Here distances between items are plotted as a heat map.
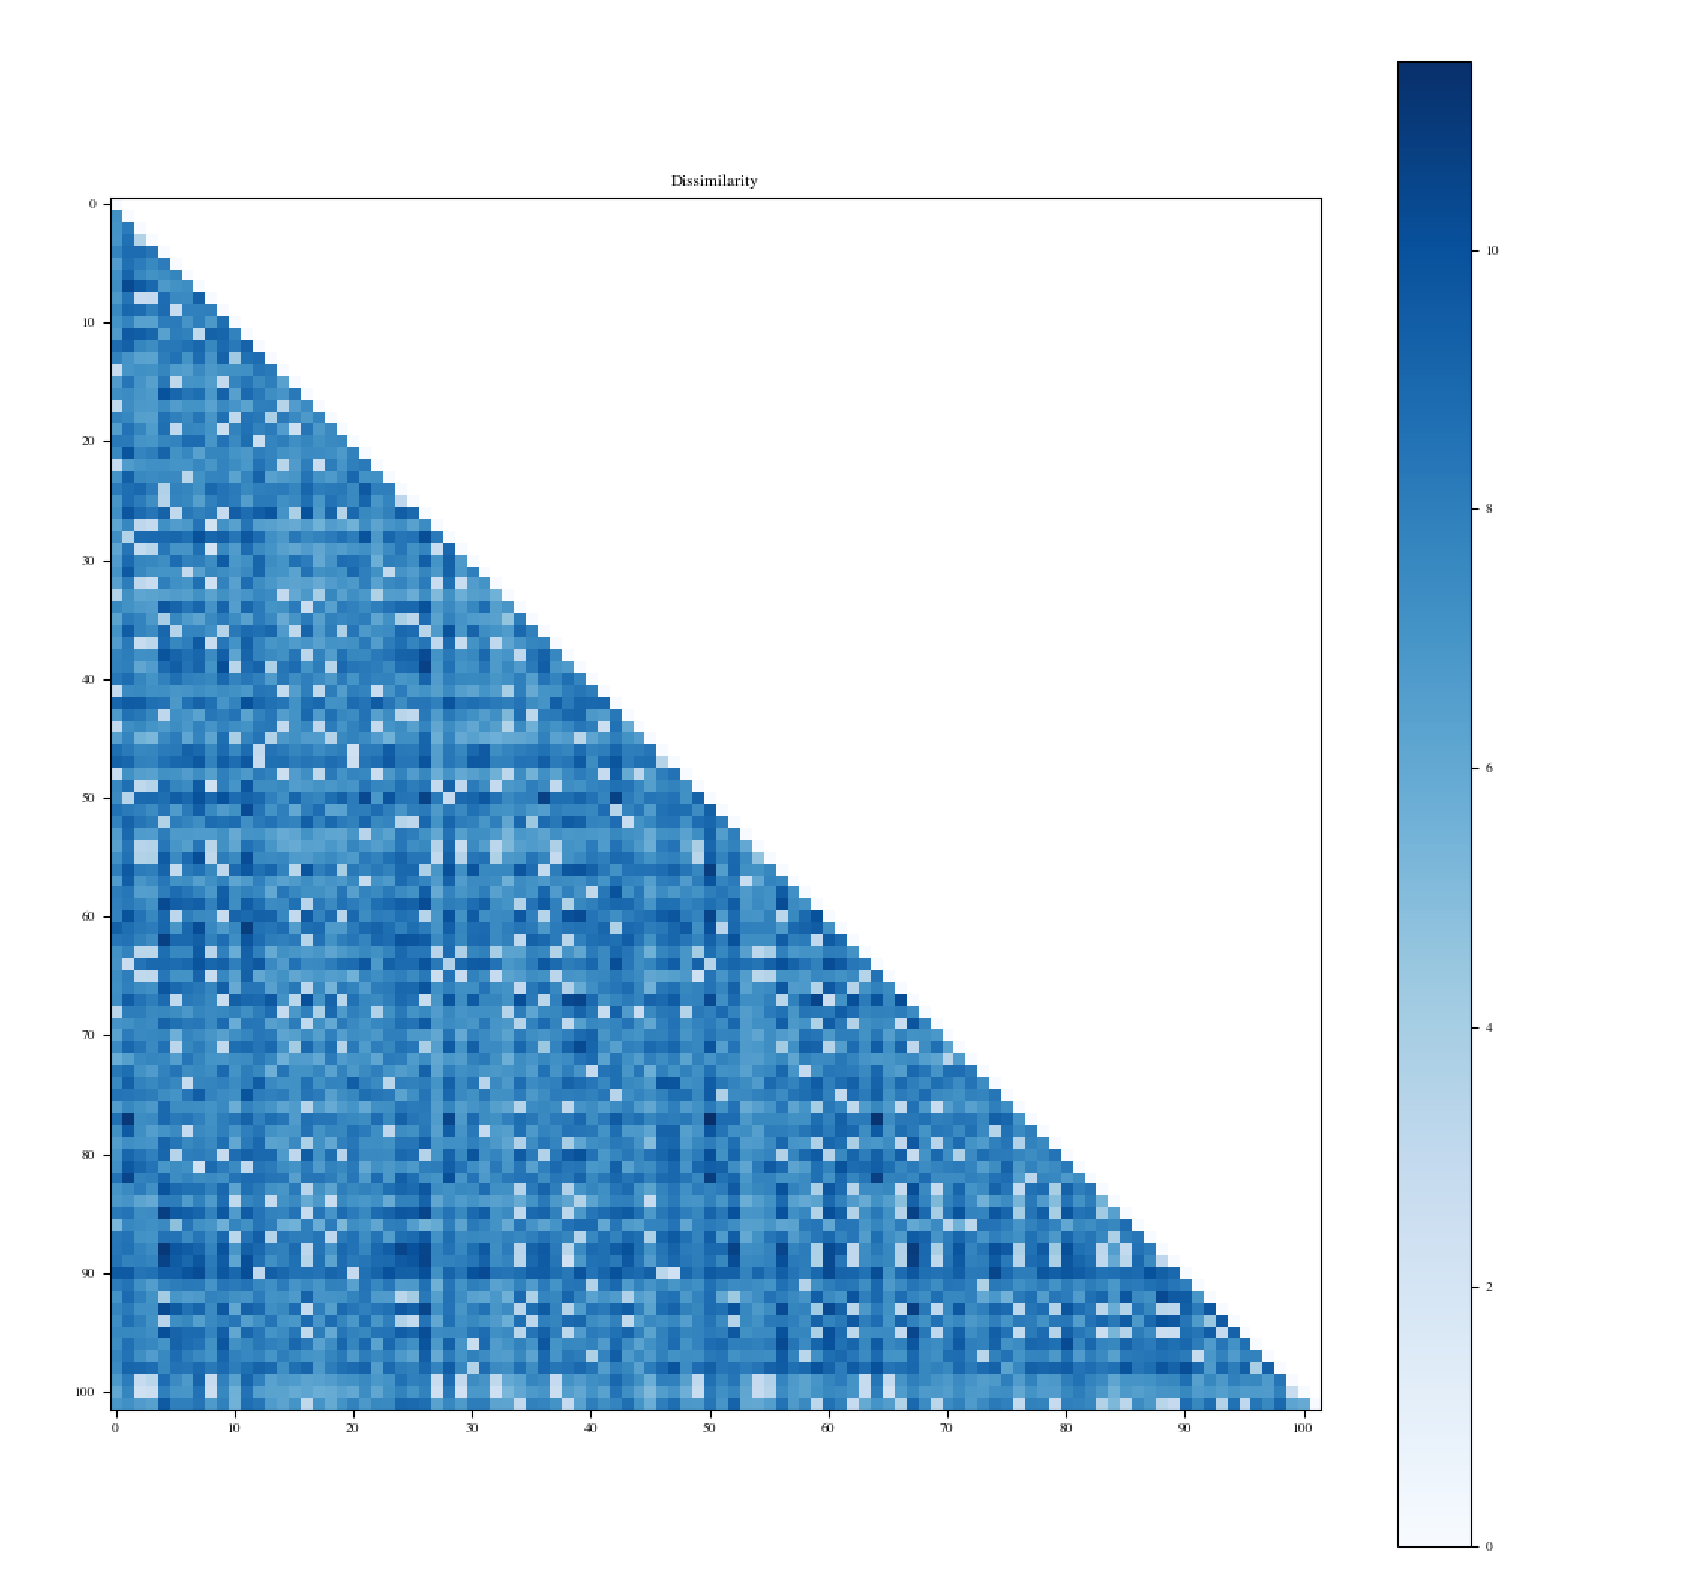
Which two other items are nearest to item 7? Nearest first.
81, 11
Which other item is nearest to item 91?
97
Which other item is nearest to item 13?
84
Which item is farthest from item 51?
11
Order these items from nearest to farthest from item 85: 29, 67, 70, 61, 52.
29, 70, 61, 52, 67
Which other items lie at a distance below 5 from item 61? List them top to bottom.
42, 51, 75
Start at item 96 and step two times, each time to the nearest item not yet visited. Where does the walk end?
98
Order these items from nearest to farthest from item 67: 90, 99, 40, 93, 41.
41, 99, 40, 90, 93
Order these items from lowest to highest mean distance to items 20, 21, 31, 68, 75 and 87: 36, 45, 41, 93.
45, 41, 36, 93
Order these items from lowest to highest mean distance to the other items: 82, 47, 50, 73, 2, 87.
2, 73, 87, 82, 47, 50
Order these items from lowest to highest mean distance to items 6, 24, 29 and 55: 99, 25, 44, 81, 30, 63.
99, 63, 25, 44, 30, 81
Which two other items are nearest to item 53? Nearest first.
57, 21
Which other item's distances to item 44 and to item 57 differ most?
21
